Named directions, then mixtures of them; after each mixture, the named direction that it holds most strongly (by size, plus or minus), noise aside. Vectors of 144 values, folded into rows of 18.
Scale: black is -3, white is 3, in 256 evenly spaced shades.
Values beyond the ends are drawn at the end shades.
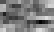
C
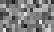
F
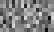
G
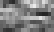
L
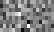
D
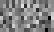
G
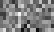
D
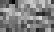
L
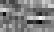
C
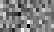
D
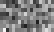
F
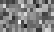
F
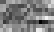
C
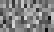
G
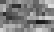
C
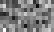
F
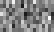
G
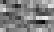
C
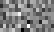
D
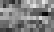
L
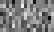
G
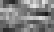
L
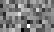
D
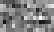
C
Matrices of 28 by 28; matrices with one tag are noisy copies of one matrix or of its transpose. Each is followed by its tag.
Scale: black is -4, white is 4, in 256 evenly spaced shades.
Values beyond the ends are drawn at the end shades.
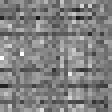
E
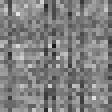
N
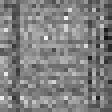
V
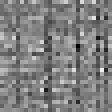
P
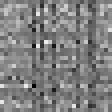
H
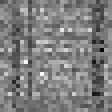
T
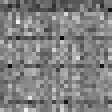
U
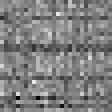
P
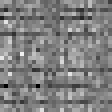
E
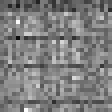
U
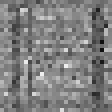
T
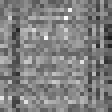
V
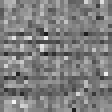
H
